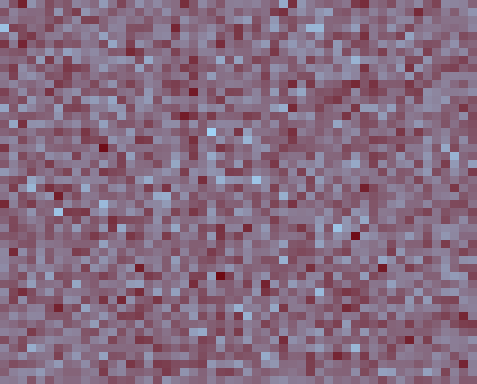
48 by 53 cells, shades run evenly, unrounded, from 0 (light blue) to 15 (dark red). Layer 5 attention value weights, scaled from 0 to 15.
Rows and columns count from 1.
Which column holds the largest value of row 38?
14
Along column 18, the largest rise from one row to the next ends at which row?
38
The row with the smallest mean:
23
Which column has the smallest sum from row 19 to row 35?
36
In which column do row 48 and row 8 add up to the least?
17
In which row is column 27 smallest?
39
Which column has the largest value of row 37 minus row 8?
40
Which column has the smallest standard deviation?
49
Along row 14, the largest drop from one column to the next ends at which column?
41
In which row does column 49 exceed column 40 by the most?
44
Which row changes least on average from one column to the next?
48
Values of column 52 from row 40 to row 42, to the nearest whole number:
13 11 9
